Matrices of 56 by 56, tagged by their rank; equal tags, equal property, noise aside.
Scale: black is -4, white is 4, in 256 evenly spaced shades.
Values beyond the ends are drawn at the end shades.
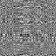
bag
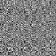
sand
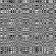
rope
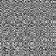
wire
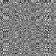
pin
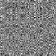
sand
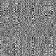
sand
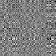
pin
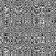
wire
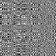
pin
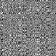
wire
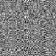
sand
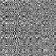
bag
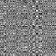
bag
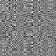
pin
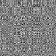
wire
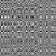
rope
